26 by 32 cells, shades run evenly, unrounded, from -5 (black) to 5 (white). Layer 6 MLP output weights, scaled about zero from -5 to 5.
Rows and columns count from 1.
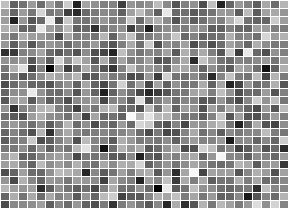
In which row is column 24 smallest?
10
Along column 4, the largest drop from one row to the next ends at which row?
13
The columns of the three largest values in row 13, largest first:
16, 29, 31
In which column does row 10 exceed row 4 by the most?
17
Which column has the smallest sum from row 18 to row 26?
18
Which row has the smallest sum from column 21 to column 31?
25
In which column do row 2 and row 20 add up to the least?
9
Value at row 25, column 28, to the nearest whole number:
-4
